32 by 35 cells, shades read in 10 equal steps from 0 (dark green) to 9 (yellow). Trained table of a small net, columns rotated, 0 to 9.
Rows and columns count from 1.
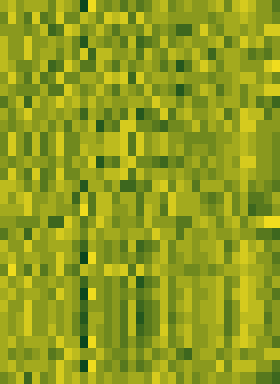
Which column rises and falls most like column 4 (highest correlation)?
1
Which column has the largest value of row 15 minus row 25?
11
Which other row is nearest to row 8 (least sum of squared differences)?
3
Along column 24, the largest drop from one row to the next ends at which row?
30
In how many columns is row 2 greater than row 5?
15
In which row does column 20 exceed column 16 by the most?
16
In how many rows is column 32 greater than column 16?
18
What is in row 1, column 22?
4
